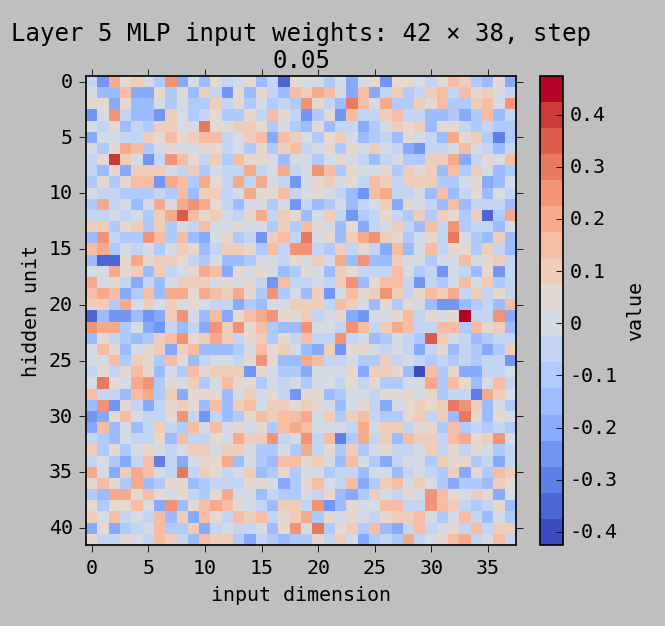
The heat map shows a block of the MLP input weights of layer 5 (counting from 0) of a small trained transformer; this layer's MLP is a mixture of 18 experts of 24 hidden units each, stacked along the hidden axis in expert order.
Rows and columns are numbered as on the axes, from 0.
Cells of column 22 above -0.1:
27
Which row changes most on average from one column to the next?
14
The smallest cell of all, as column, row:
29, 26
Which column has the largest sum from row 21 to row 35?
19
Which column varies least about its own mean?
11
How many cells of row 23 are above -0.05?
18
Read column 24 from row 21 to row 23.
-0.25 0.15 0
